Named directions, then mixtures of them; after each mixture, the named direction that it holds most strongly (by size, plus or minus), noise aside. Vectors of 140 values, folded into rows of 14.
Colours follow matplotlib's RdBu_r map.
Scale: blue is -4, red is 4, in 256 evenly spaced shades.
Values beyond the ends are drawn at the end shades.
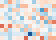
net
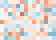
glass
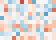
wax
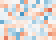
glass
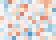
wax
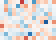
net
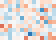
net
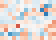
glass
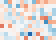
net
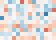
wax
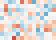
wax
